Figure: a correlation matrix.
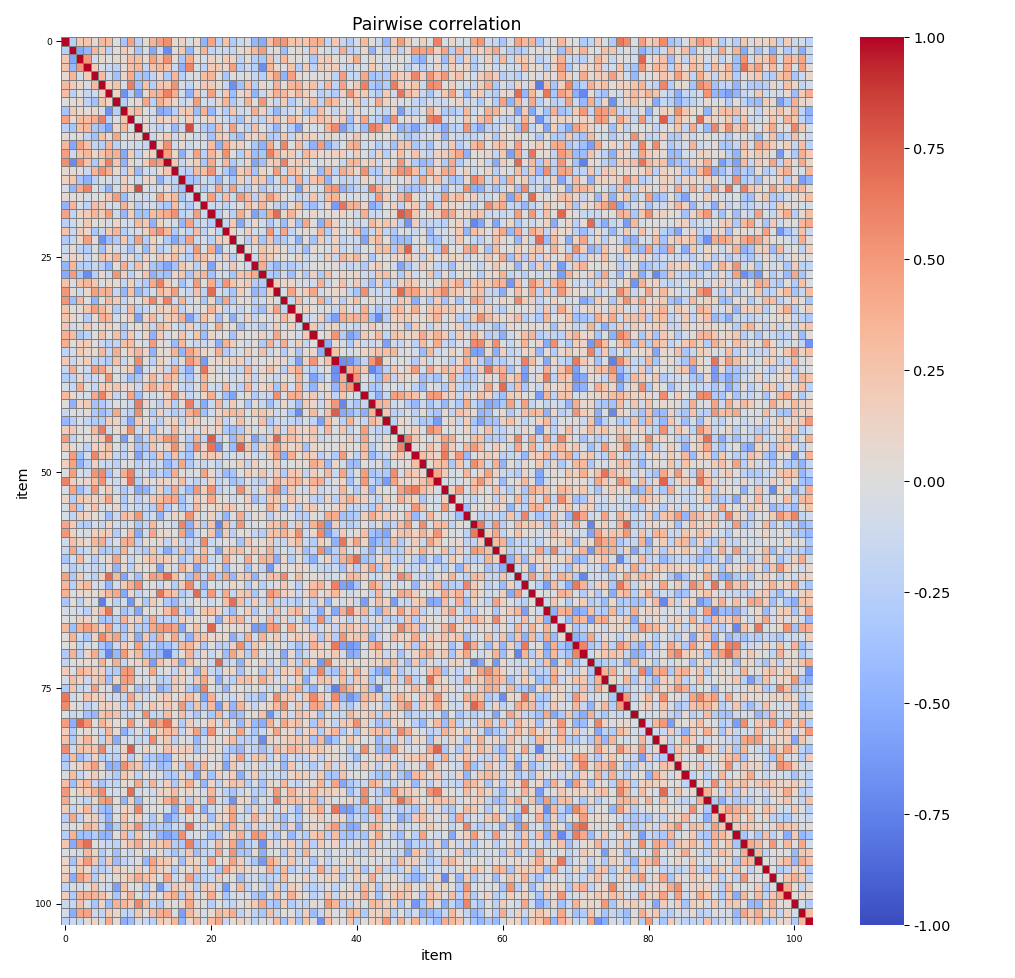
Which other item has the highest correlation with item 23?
65
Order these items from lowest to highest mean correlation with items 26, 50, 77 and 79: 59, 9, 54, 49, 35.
54, 49, 59, 35, 9
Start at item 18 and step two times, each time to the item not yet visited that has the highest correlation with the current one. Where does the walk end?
13
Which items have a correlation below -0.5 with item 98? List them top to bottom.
7, 13, 22
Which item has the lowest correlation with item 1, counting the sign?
14
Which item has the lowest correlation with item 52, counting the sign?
97
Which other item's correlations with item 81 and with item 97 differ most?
100
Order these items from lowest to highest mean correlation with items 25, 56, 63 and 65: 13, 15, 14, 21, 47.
21, 15, 14, 13, 47
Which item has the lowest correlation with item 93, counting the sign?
27
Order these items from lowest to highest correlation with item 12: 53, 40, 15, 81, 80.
15, 80, 53, 40, 81
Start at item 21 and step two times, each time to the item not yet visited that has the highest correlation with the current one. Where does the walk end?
36
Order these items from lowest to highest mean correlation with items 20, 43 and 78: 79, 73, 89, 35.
73, 35, 79, 89
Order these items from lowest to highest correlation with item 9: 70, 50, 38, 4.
70, 38, 4, 50
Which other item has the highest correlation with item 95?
68
